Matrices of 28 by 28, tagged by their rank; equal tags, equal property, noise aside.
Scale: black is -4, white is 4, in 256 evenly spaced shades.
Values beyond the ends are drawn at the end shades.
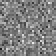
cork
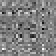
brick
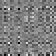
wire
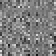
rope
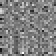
rope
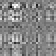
wire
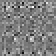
brick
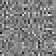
cork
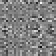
brick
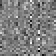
rope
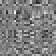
brick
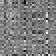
brick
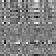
wire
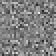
cork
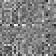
rope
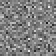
cork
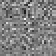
rope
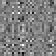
brick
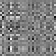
wire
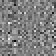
rope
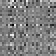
wire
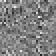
cork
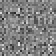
cork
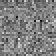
cork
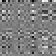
wire
